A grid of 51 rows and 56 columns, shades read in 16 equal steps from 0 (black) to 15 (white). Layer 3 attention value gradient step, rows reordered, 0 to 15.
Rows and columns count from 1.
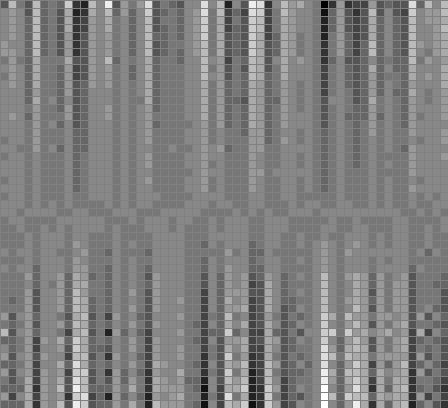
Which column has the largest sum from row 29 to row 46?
41
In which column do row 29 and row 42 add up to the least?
14
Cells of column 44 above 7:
24
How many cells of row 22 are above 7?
29
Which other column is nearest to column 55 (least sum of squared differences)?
25
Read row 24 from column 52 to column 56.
9 8 8 8 8
